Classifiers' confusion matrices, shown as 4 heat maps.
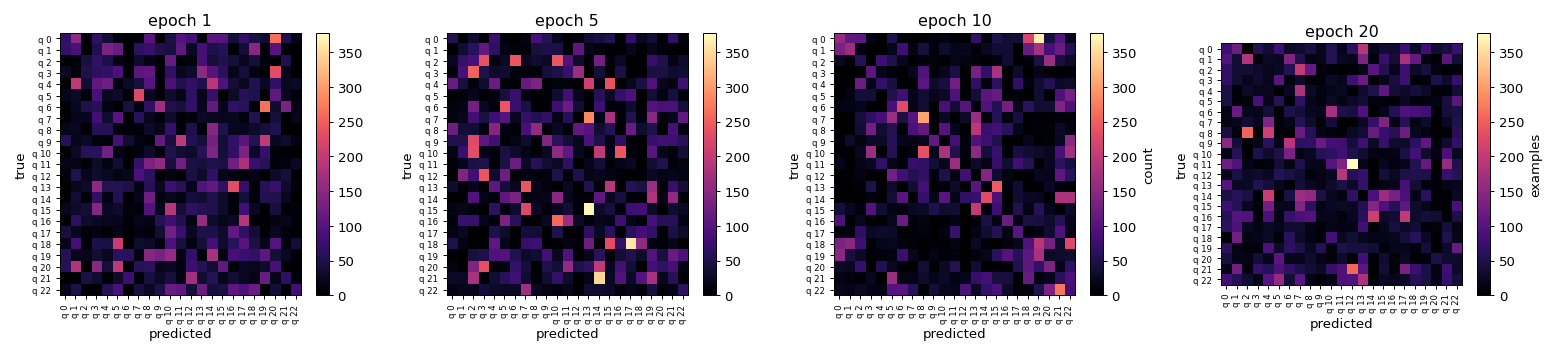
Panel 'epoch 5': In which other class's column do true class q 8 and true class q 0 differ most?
q 12
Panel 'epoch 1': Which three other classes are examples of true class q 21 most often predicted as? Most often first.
q 12, q 19, q 6
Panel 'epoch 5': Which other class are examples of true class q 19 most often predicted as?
q 21
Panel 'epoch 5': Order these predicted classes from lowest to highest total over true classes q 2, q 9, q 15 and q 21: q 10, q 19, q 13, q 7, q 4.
q 4, q 7, q 19, q 10, q 13
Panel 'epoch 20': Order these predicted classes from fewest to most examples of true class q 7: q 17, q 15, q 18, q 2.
q 18, q 2, q 17, q 15
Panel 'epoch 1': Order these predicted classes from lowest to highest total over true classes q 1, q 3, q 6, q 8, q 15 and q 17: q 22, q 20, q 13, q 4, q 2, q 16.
q 22, q 2, q 16, q 4, q 13, q 20
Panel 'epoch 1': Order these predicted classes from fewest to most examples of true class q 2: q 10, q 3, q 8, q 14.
q 8, q 14, q 3, q 10
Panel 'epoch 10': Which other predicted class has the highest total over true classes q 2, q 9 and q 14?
q 22
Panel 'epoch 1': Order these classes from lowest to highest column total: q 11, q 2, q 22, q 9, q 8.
q 22, q 2, q 9, q 11, q 8
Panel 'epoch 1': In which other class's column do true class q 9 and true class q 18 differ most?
q 19
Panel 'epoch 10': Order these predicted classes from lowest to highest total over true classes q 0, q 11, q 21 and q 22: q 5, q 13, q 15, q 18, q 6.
q 6, q 13, q 15, q 5, q 18
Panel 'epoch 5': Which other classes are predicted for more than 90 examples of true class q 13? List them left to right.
q 4, q 7, q 15, q 19
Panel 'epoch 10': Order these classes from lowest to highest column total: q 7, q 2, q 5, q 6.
q 7, q 2, q 6, q 5
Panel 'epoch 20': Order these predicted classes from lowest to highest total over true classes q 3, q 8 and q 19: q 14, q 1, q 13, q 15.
q 1, q 15, q 14, q 13
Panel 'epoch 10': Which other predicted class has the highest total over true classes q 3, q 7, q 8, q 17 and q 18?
q 13
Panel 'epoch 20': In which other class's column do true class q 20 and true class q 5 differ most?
q 22
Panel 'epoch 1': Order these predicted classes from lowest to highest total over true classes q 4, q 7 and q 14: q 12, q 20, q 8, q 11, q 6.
q 6, q 11, q 12, q 20, q 8
